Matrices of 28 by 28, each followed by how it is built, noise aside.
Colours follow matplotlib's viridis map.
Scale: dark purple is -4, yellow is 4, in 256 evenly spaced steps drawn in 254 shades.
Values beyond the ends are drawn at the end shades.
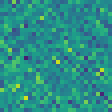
Toeplitz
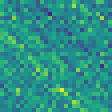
Toeplitz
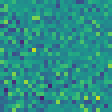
lower triangular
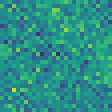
Toeplitz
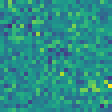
block diagonal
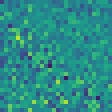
lower triangular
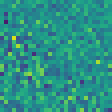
lower triangular
